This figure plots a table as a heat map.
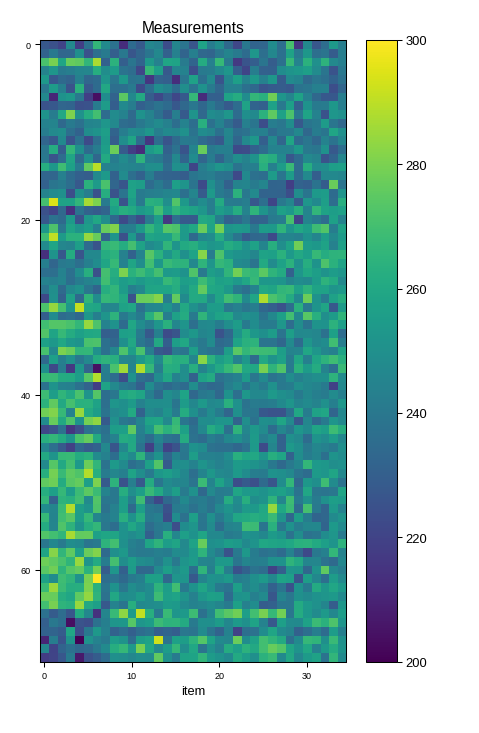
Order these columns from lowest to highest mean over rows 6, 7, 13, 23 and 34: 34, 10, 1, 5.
1, 5, 34, 10
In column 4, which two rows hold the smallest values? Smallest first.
68, 70
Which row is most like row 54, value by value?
47
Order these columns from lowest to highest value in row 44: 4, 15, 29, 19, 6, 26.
4, 26, 6, 29, 19, 15
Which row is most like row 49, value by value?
32
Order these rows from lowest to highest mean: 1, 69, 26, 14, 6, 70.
1, 6, 70, 14, 69, 26
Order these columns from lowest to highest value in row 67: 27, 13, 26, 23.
13, 23, 27, 26
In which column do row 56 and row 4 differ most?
3
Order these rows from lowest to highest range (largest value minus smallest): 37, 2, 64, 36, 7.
7, 36, 64, 2, 37
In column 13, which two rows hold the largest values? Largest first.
68, 29
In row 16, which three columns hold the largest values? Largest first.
33, 7, 5
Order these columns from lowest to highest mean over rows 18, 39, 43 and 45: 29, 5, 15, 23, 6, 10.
29, 23, 10, 15, 6, 5
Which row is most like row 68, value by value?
70
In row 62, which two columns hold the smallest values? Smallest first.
28, 26
